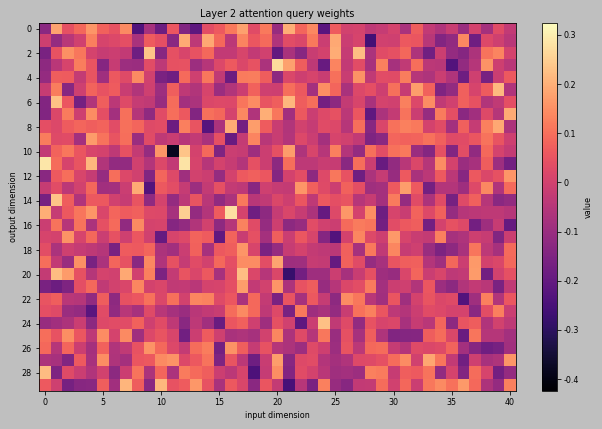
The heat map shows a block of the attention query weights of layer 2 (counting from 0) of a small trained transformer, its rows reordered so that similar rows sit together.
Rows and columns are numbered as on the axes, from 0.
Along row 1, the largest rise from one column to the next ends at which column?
12
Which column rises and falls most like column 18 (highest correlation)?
39
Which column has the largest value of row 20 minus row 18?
1
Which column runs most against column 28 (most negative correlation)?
19
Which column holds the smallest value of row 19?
25
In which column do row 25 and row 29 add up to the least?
21
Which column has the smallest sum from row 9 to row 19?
29
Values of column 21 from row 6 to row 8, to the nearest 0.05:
0.2 -0.1 -0.05
